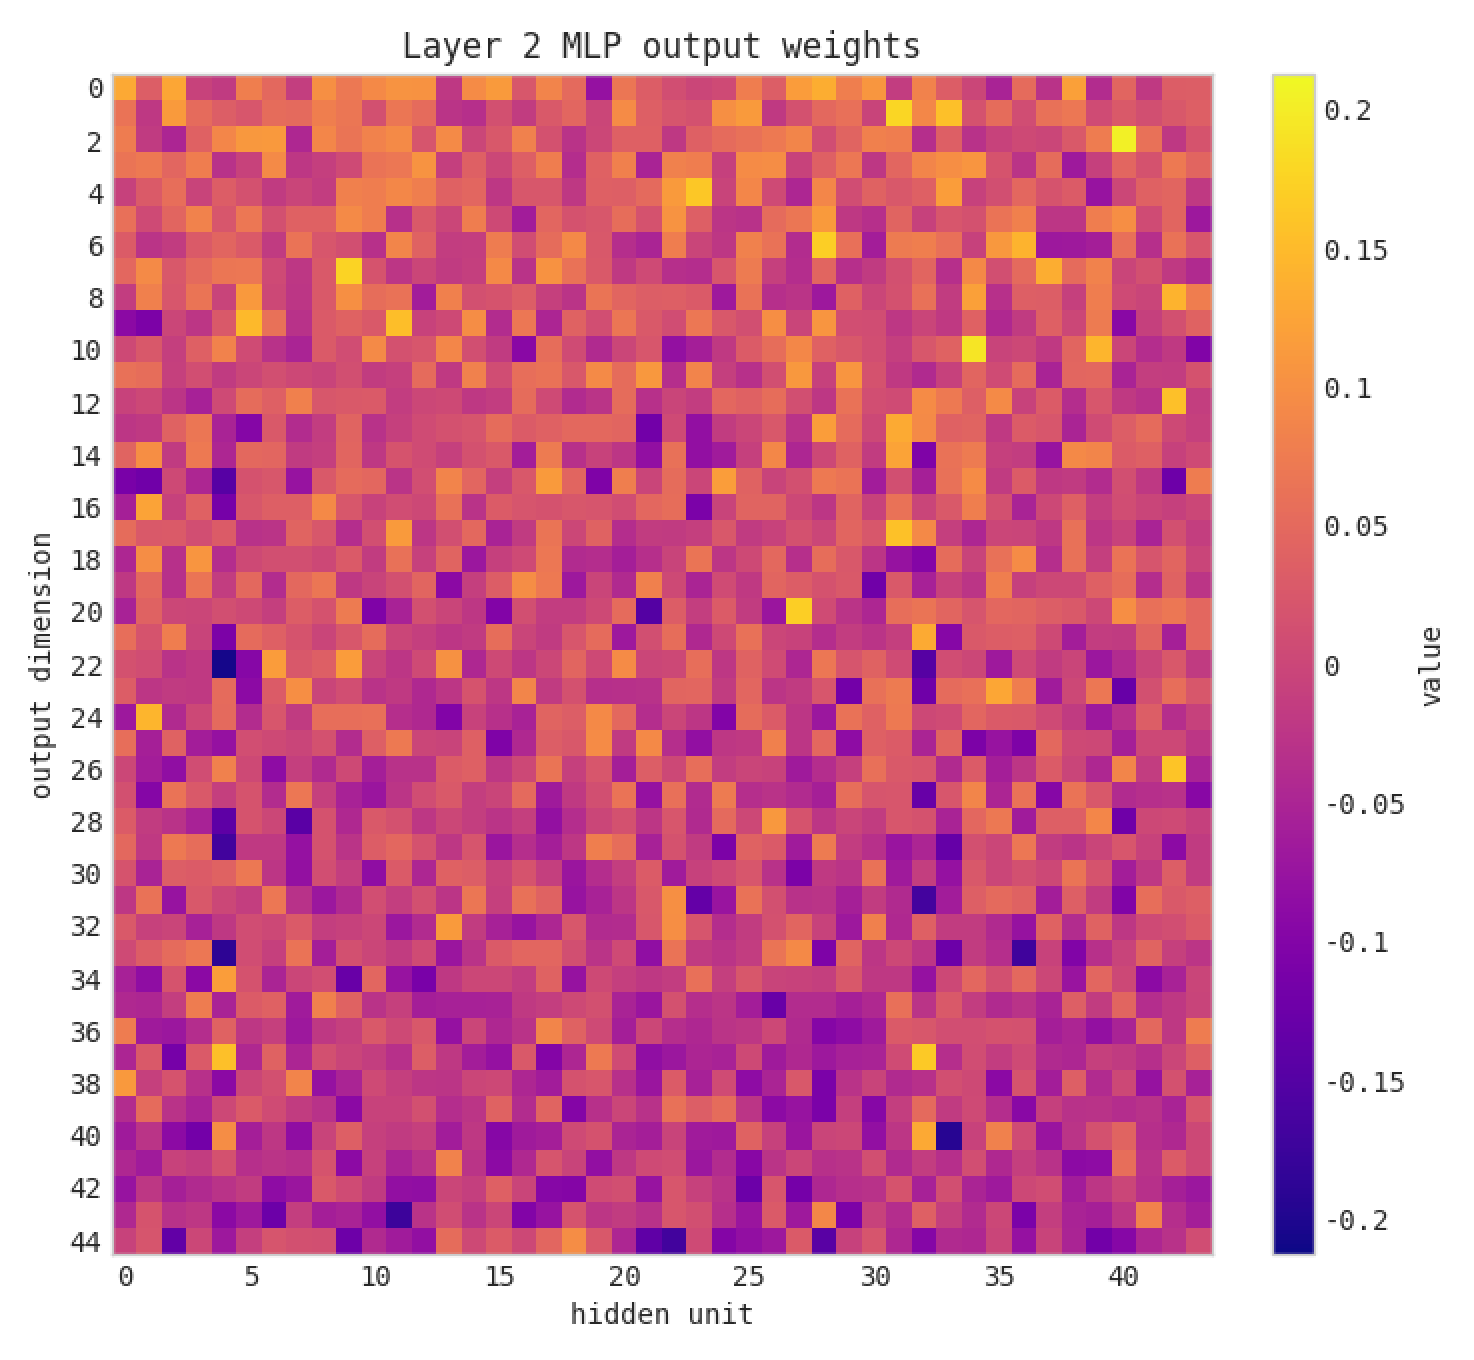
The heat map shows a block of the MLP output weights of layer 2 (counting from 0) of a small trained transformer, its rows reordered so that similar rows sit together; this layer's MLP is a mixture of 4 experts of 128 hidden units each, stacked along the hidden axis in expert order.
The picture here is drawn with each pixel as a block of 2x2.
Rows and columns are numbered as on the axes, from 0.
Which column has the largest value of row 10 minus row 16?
4
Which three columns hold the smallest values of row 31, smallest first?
32, 23, 40
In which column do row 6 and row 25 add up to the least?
34
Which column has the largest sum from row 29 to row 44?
22
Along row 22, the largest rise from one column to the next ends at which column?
6
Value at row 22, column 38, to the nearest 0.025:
0
